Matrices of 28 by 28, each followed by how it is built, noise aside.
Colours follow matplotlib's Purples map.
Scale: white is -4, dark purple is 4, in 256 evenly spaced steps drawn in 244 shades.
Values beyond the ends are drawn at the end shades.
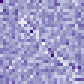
banded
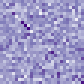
diagonal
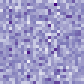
uneven columns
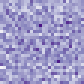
blocks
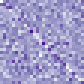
diagonal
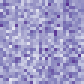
blocks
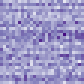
blocks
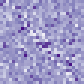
banded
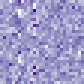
uneven columns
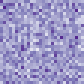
blocks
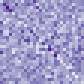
diagonal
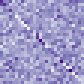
diagonal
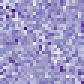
banded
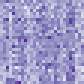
blocks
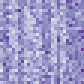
blocks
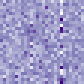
uneven columns
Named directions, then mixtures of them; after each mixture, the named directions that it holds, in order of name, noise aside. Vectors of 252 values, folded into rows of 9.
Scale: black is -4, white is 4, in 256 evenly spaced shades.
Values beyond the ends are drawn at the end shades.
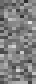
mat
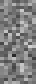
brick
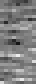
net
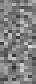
brick.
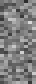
mat.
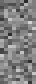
mat.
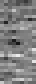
net.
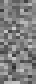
brick, mat.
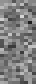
brick, mat.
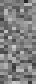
brick, mat.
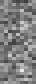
brick, net.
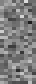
mat.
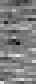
net.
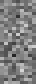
brick.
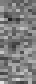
mat, net.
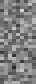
brick, mat.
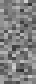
brick, mat.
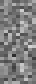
brick.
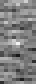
net.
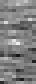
net.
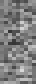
brick, net.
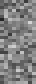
mat.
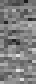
mat, net.
